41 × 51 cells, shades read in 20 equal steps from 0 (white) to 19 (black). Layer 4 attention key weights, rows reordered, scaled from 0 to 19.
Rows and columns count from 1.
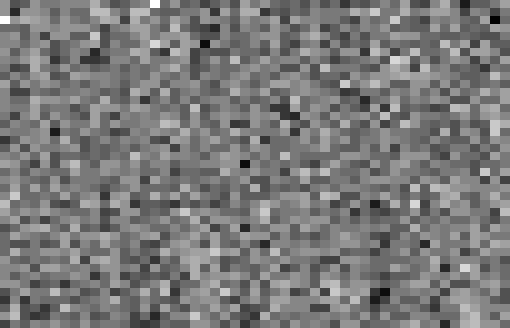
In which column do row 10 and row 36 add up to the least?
50
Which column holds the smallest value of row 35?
20
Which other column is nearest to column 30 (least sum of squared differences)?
12
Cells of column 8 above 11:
6
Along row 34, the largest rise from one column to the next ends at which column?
45
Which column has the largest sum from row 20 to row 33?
38
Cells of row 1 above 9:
35
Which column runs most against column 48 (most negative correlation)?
16
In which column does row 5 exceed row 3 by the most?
1
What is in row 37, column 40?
10
